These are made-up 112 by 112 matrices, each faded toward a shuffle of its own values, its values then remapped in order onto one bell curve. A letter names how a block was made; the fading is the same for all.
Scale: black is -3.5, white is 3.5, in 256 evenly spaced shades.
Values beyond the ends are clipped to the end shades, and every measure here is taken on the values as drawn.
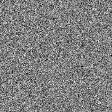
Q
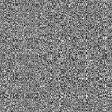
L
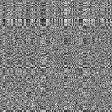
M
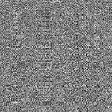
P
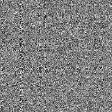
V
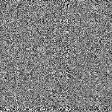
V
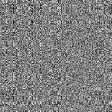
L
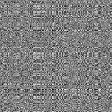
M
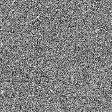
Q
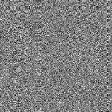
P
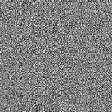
P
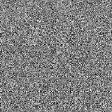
V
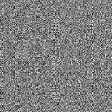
L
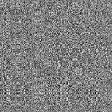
P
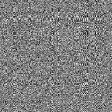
L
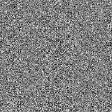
V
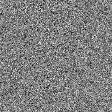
Q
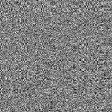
P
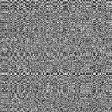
M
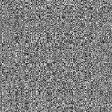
L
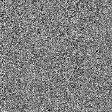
Q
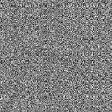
P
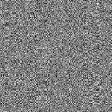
P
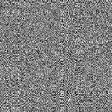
P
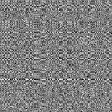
M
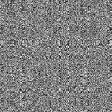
P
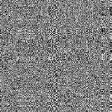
L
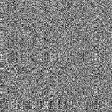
P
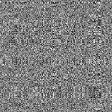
L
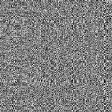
L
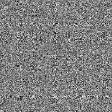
V
